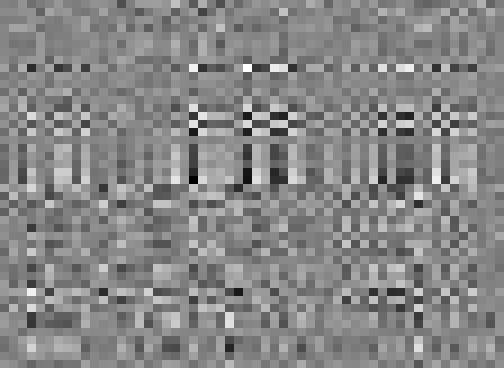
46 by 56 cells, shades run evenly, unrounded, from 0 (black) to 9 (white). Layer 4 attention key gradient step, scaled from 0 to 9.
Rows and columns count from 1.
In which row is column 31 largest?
9
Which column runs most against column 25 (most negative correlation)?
11
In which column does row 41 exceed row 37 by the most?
26
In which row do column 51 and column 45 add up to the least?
37
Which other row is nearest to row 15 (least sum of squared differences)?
17
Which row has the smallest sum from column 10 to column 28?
44
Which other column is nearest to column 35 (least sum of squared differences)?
54
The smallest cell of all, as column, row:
22, 23
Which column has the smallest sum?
28
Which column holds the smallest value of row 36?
4
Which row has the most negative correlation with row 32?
36
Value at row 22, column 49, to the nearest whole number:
8
